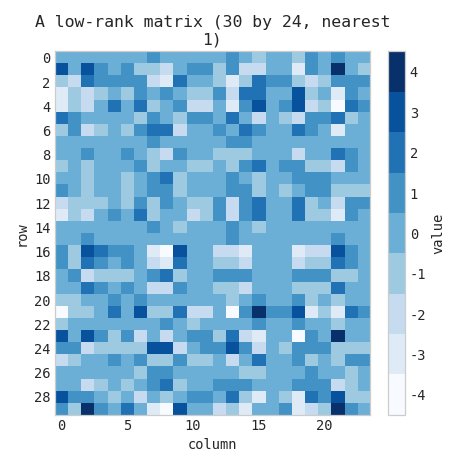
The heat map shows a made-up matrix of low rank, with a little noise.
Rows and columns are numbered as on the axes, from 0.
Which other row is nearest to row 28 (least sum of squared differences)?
5
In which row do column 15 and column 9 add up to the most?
21
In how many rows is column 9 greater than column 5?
9
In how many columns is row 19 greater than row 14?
6
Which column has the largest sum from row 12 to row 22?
15
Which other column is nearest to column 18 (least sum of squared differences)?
14
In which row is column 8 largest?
24
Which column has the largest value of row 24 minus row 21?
13
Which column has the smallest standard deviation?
16
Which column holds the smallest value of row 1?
18
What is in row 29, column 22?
1
